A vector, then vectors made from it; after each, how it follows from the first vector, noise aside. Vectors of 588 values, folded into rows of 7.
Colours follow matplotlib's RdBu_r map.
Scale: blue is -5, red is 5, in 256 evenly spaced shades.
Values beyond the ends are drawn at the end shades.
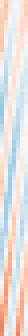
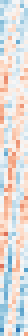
negated.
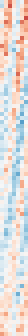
reversed.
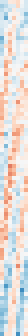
negated.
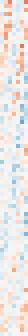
reversed, partly zeroed.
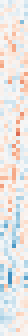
wrapped around, negated, partly zeroed.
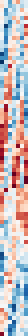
wrapped around, scaled up.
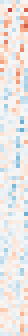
reversed, partly zeroed.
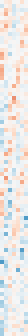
wrapped around, negated, partly zeroed.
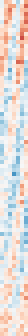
reversed.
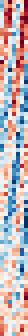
reversed, scaled up.
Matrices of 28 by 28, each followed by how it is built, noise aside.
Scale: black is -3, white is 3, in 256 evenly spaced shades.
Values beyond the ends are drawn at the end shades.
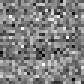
blocks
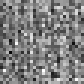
blocks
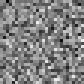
repeating rows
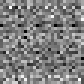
repeating columns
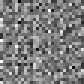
repeating rows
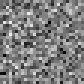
repeating rows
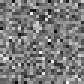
noise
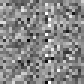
repeating rows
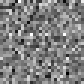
noise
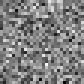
noise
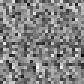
repeating columns
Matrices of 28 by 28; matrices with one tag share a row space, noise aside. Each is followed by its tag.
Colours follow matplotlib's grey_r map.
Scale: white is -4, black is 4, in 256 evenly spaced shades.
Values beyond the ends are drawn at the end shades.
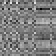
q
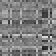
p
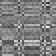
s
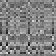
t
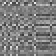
q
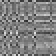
q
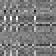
q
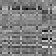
p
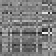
p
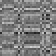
s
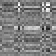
s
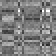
s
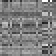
p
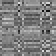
s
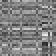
p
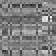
p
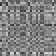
t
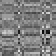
s
